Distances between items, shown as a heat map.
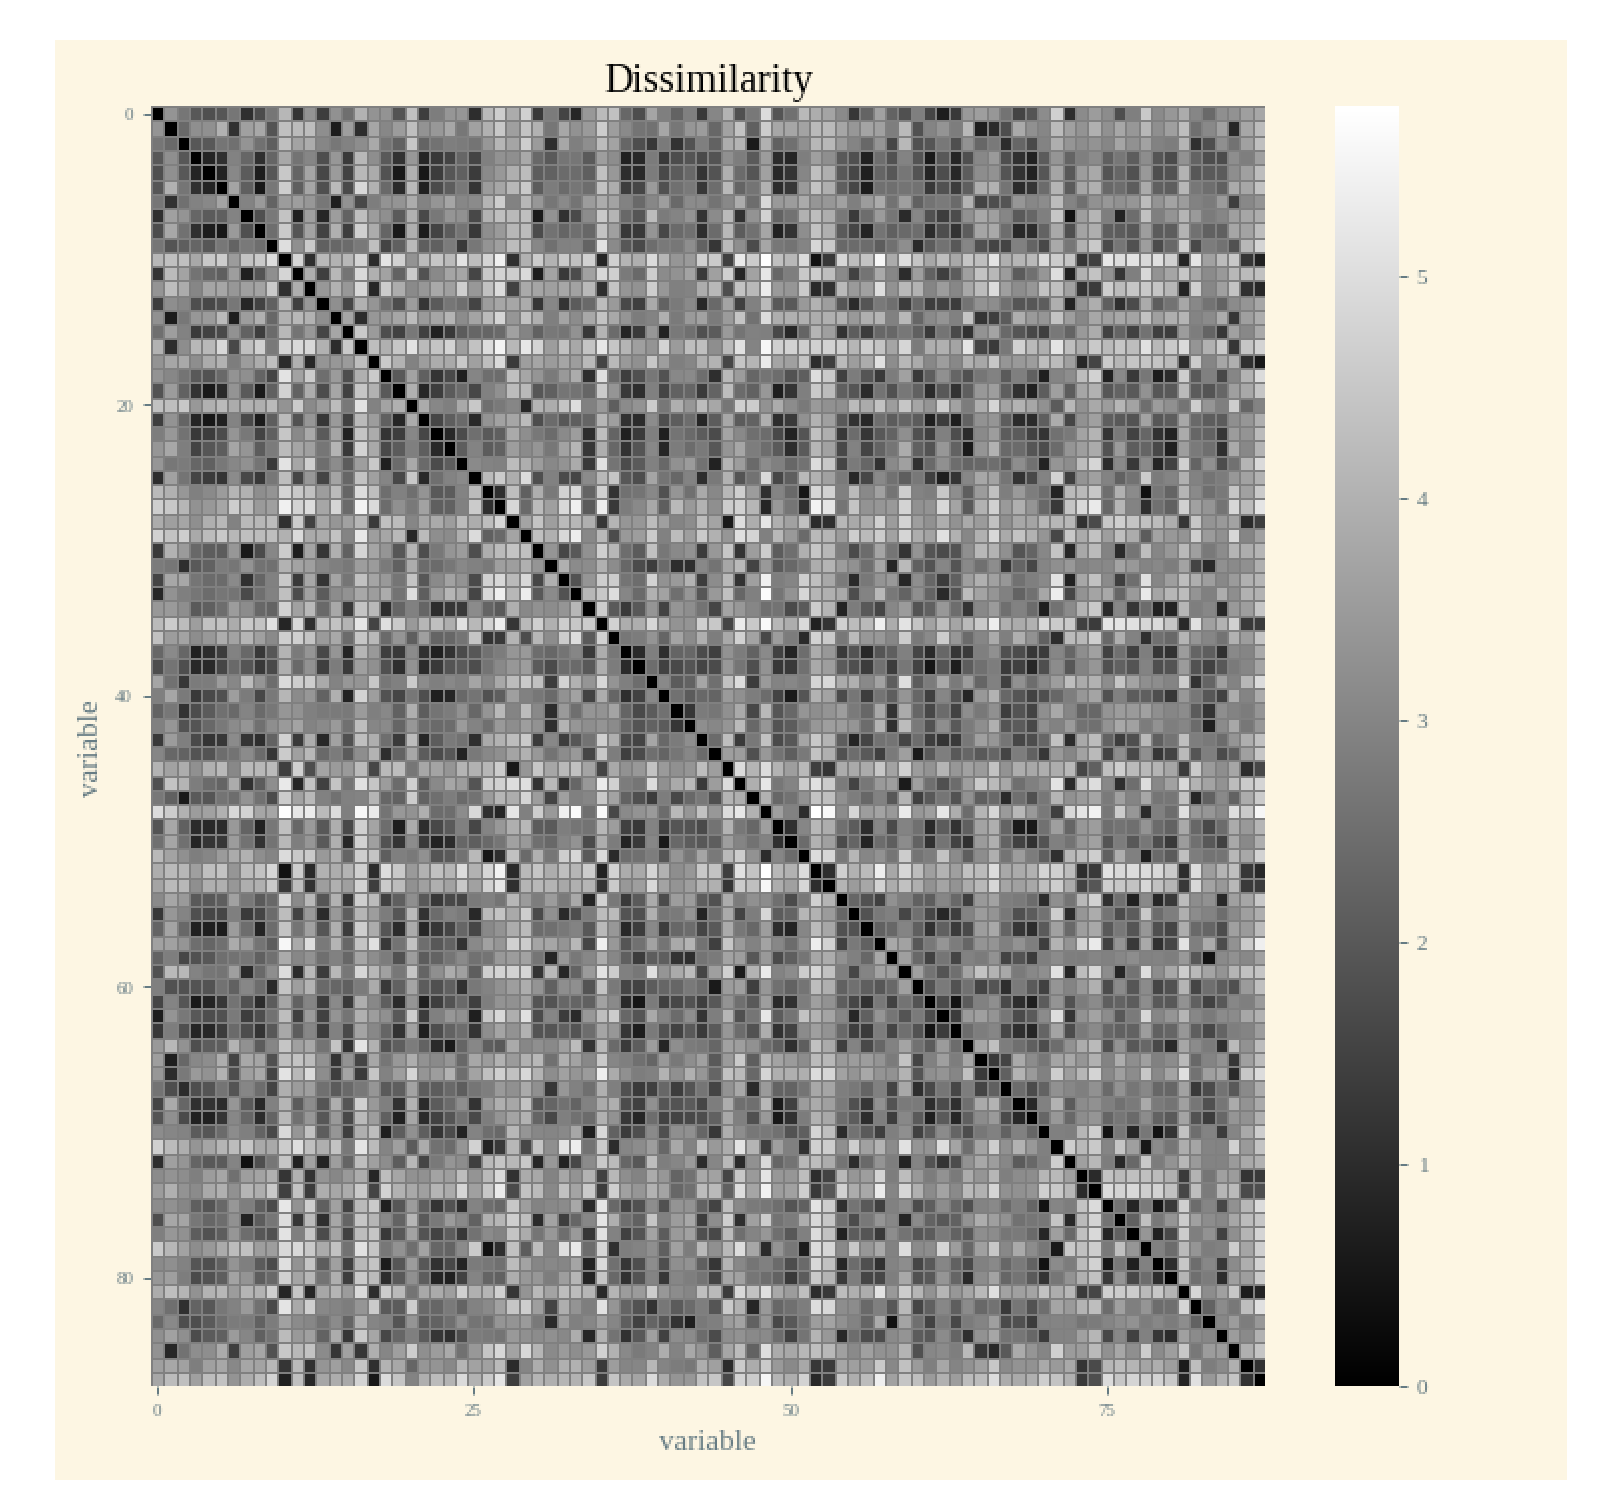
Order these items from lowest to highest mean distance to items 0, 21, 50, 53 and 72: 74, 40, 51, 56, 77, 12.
56, 40, 77, 12, 74, 51
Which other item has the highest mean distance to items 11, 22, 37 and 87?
16
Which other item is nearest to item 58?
83
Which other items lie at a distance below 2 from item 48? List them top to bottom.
26, 27, 36, 51, 71, 78
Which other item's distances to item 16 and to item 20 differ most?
29
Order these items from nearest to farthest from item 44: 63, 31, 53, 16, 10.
63, 31, 16, 53, 10
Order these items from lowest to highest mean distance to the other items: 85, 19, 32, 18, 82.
19, 18, 82, 32, 85
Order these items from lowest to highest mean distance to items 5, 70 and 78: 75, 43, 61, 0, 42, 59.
75, 61, 43, 42, 0, 59
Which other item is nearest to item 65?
1
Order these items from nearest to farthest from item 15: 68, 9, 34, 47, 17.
34, 68, 9, 47, 17
